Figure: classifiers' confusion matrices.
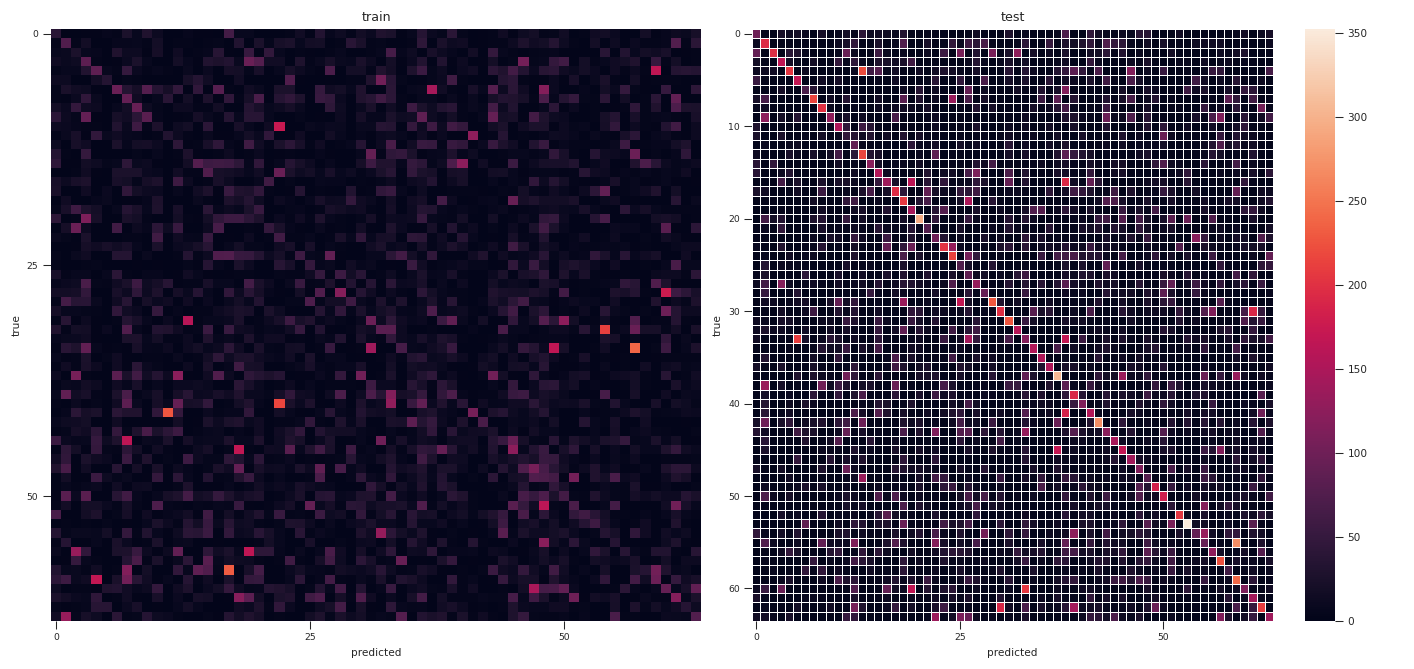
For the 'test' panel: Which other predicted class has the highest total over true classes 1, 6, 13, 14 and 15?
38
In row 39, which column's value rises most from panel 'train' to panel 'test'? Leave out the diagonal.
62
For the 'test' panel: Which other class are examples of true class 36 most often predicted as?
17
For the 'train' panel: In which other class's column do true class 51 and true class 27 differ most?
48
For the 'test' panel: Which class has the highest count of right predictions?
53
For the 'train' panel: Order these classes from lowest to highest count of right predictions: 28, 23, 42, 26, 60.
23, 26, 42, 60, 28
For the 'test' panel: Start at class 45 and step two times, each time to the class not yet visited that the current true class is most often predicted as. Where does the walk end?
59
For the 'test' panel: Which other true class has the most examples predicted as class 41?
16
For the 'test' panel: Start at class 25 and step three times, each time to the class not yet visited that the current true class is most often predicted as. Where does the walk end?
5
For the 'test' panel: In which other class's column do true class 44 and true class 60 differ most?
33
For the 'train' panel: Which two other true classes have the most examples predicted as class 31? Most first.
34, 13
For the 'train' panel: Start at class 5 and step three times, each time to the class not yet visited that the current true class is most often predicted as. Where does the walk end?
44
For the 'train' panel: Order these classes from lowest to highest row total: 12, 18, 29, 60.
18, 29, 12, 60
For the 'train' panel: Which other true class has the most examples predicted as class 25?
51
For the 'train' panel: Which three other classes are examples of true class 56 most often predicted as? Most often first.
19, 2, 12
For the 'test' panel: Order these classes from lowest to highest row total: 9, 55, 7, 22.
22, 9, 7, 55
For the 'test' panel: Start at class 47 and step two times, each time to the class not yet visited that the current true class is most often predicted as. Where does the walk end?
50
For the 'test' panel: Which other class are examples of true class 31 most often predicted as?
60
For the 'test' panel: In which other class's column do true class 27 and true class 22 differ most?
3
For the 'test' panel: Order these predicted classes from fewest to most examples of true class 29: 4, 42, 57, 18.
4, 42, 57, 18
